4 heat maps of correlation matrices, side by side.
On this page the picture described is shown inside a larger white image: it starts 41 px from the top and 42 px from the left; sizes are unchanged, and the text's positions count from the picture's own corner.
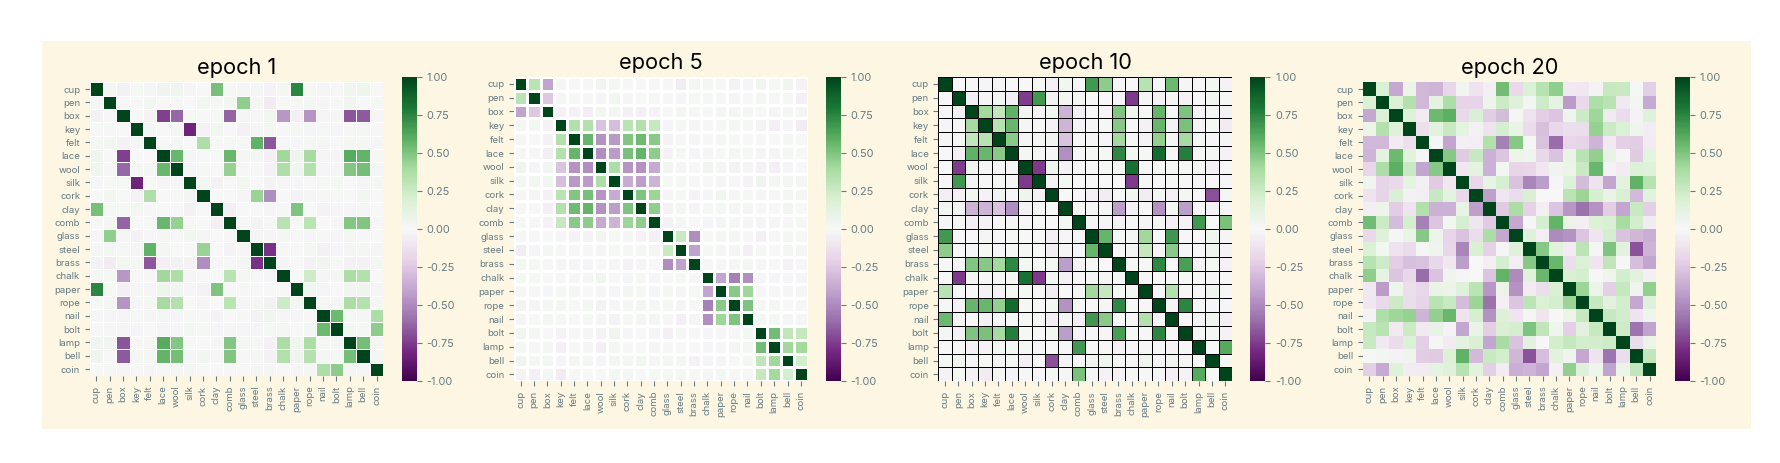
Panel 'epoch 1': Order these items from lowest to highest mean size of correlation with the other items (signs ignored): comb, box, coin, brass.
coin, brass, comb, box
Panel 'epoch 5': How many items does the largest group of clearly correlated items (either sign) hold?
8
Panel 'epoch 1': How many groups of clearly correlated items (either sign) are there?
6
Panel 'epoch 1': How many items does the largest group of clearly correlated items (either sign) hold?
8
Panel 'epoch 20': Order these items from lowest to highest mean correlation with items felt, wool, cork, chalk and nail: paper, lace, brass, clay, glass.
clay, glass, brass, paper, lace
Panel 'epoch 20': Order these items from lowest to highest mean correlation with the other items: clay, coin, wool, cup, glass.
clay, glass, coin, cup, wool
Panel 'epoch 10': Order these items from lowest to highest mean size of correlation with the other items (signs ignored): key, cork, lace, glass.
cork, glass, key, lace
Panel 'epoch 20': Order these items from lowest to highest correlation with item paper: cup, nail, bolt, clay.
clay, bolt, cup, nail
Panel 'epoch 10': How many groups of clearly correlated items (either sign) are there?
5
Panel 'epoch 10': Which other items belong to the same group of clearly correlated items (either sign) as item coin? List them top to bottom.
comb, lamp
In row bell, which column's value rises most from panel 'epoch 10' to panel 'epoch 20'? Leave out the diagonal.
silk
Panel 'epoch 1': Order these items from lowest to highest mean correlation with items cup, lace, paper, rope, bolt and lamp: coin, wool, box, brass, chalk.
box, brass, coin, chalk, wool
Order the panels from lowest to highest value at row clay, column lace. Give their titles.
epoch 10, epoch 20, epoch 1, epoch 5
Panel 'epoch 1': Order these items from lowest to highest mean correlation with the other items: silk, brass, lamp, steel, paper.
brass, silk, steel, paper, lamp
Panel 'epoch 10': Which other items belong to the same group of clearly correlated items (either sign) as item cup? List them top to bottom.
glass, steel, paper, nail
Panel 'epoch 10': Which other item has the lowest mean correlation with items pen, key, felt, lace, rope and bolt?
clay
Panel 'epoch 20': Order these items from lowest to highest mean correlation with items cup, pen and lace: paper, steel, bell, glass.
paper, bell, glass, steel
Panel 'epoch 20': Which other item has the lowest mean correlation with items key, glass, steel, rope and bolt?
bell
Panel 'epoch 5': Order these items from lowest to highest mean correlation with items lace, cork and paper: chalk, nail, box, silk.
silk, chalk, box, nail
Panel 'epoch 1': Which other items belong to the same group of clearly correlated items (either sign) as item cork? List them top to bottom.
felt, steel, brass
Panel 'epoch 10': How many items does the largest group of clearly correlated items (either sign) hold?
8
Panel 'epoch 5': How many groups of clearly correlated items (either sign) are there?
5
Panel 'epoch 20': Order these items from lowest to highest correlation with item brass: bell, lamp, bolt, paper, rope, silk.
silk, bell, paper, lamp, rope, bolt
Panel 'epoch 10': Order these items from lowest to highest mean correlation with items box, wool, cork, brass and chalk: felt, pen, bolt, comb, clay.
pen, clay, comb, felt, bolt
